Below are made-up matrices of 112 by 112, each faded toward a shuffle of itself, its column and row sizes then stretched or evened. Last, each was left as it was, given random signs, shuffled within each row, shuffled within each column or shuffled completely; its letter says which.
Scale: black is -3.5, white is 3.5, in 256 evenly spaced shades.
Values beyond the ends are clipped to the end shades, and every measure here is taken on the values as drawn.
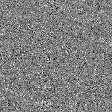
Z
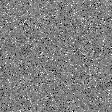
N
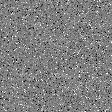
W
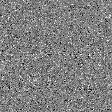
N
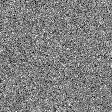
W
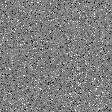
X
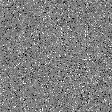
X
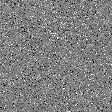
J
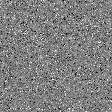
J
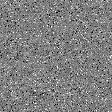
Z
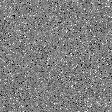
J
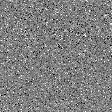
Z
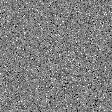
X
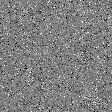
W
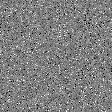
X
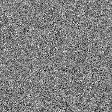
N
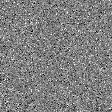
X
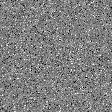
W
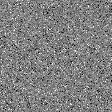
N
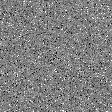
W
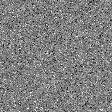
X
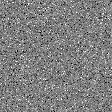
J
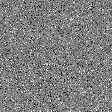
N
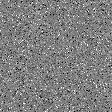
W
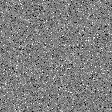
W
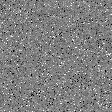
W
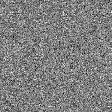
Z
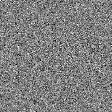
N
